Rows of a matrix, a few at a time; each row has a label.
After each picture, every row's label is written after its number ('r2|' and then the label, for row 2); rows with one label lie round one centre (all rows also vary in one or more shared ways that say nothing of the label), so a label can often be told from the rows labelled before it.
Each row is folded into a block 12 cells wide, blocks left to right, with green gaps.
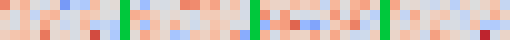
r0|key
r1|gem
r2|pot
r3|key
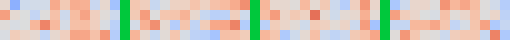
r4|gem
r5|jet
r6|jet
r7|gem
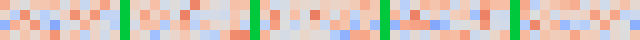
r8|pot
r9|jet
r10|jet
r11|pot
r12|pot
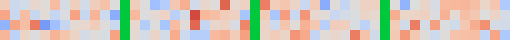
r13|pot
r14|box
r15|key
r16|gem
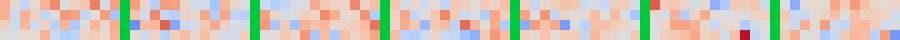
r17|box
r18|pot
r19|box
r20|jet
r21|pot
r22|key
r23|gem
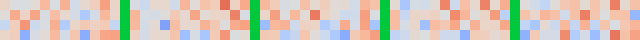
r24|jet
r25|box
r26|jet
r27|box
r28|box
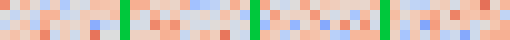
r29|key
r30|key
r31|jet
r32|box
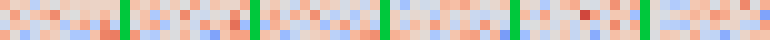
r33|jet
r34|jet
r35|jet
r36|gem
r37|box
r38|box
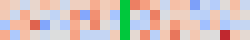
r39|pot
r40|key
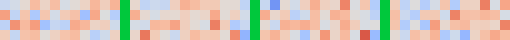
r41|pot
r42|gem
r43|gem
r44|box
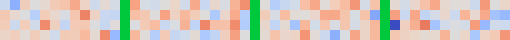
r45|gem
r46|jet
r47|box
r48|pot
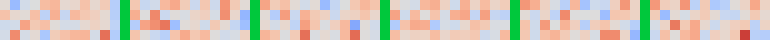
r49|gem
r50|pot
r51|key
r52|pot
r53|key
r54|key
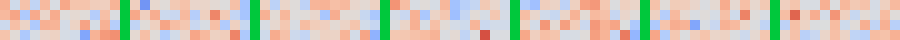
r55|jet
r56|gem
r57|gem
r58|key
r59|gem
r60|pot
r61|jet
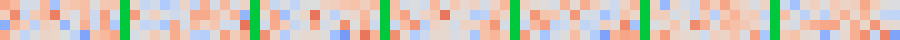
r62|jet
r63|box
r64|jet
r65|jet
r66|jet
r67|gem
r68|gem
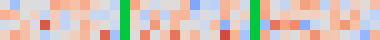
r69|gem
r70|key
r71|pot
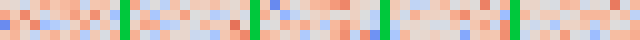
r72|pot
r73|jet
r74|gem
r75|box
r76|box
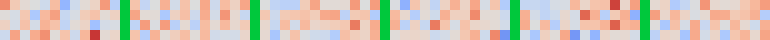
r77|key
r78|pot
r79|box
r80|gem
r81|box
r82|box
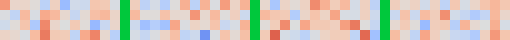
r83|key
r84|box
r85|gem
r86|jet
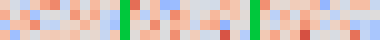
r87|pot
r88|key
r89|key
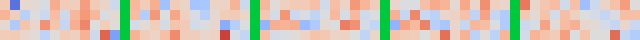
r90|gem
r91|key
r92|pot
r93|pot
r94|key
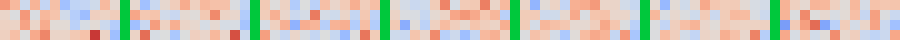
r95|key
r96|gem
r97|jet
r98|box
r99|gem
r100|gem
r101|pot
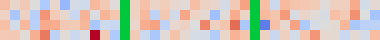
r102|key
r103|jet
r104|pot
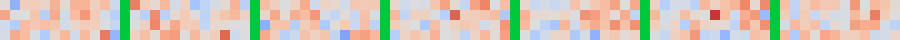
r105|gem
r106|key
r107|jet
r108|box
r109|box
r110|box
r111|pot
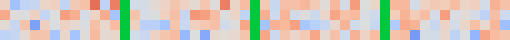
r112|box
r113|box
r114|pot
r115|jet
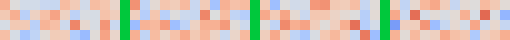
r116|jet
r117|pot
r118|gem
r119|pot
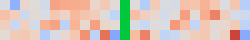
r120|gem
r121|gem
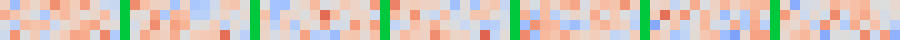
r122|gem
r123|key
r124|box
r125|key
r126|pot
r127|jet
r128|gem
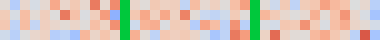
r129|box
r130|jet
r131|gem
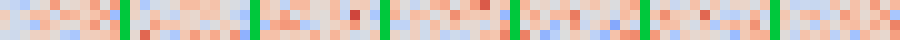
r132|box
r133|gem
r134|pot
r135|box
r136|jet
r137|jet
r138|box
